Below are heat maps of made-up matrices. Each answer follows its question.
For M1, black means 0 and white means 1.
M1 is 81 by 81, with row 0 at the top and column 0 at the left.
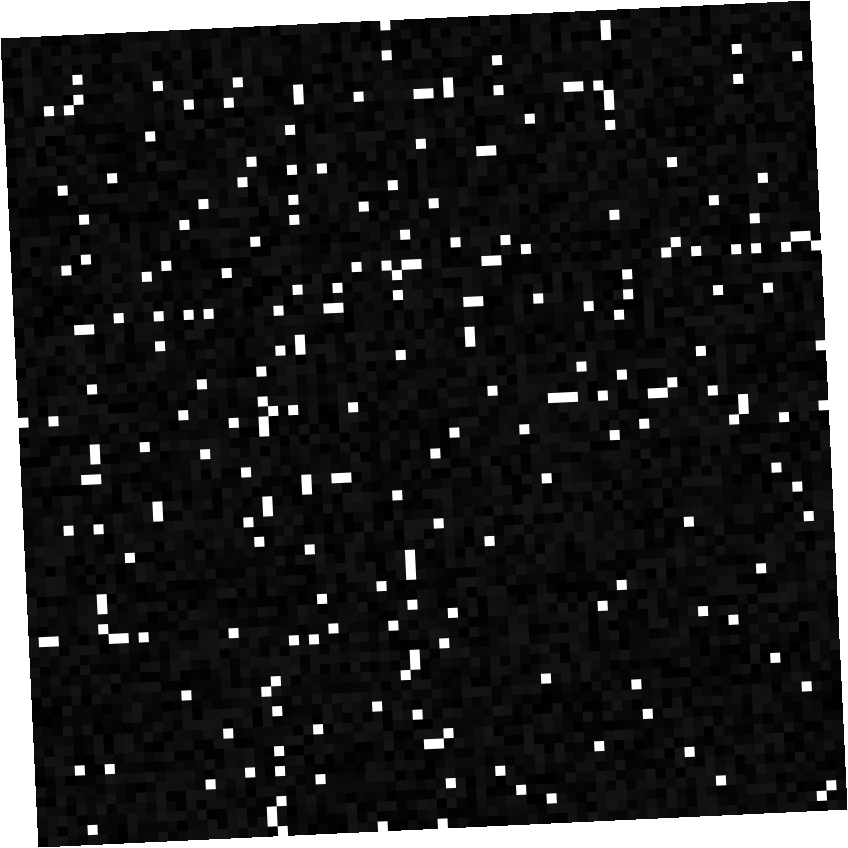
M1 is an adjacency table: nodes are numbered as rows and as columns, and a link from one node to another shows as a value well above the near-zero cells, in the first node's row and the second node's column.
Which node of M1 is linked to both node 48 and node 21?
node 24
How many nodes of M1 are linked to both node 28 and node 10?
2
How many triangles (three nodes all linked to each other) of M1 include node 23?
6
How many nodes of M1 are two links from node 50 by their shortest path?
6
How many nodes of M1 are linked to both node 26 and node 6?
0
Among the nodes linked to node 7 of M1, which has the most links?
node 41
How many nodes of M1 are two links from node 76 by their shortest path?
6
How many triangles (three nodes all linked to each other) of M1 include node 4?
2
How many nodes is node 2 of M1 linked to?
1
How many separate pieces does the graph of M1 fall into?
6
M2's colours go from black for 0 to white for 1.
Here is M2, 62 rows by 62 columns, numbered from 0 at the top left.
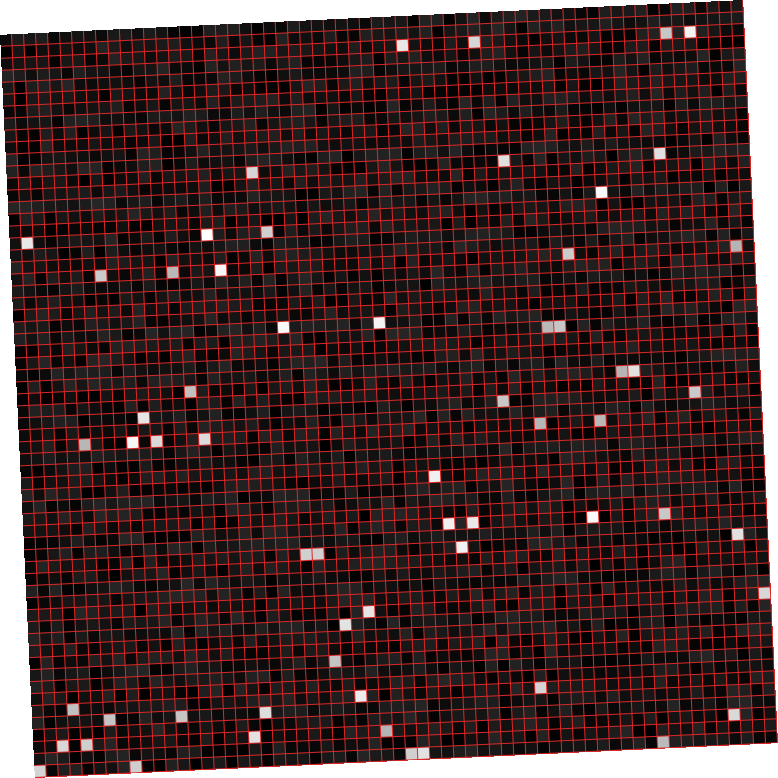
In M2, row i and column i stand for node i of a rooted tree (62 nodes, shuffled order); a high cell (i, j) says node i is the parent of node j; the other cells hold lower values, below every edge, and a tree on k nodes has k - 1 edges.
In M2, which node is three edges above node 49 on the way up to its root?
38
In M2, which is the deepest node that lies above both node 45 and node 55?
26
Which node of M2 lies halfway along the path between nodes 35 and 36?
30
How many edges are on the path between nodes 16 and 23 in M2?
8
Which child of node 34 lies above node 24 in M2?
15
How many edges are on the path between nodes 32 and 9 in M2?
5
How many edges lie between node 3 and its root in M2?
7
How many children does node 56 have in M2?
3
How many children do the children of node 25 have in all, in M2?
3
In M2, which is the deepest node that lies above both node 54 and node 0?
61
